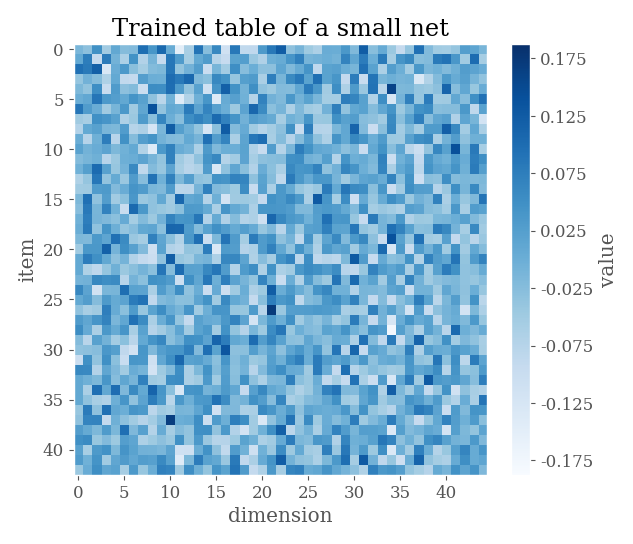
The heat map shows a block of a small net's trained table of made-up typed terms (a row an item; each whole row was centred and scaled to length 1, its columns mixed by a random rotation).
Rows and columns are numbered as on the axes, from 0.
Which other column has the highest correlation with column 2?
17
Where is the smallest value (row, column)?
28, 34
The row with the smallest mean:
8
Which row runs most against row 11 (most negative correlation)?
19
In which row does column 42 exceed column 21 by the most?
40
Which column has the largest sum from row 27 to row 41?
22
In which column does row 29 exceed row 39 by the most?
15
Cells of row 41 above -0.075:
41
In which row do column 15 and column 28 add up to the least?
5
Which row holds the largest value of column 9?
0
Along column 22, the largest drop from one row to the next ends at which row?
42
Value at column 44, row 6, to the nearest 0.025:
0.025
